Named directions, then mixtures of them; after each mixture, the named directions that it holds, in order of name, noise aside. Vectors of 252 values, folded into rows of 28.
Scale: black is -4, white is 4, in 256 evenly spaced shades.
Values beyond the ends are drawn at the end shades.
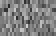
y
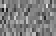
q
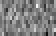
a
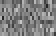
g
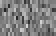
y.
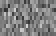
y.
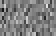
q.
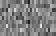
g, y.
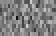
a, y.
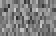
y.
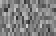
y.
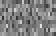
g, y.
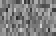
g, y.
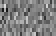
q.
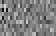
g, q.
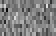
a, q.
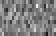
a.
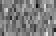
a.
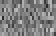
g.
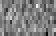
a.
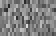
y.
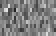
a, y.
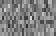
g, y.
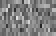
g, y.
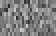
y.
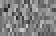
y.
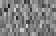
y.
